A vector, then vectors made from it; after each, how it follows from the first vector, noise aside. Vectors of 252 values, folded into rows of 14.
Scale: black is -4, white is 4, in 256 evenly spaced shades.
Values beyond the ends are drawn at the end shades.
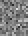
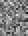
negated.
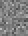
negated, shrunk.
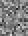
negated.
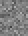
reversed, negated, shrunk.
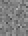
shrunk.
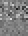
negated, partly zeroed.
